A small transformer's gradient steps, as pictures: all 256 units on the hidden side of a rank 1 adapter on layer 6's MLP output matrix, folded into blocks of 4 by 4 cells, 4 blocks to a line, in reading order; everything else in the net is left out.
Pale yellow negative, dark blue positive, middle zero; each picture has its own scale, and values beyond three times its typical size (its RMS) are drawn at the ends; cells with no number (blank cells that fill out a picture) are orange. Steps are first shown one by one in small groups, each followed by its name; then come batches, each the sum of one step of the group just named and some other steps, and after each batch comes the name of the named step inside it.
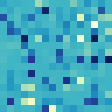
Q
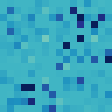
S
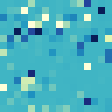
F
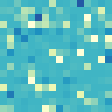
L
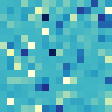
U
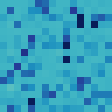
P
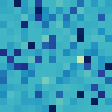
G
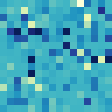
F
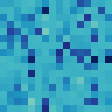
Q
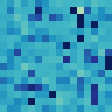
S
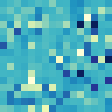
L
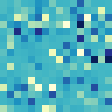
L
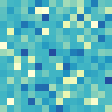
U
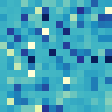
U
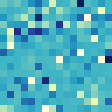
L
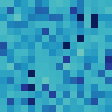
S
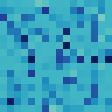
Q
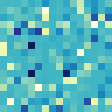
F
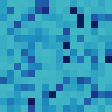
P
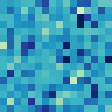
P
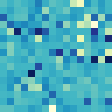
Q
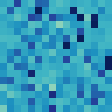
G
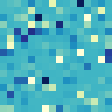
L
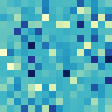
F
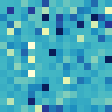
U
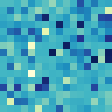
U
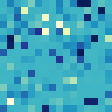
F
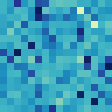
G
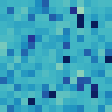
P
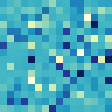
L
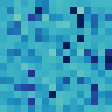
S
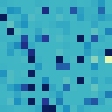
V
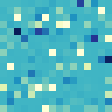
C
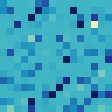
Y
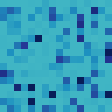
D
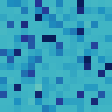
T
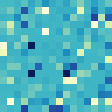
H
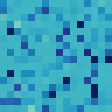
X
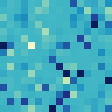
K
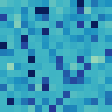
V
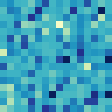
Y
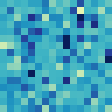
C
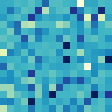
Y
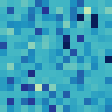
K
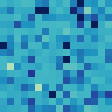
Y
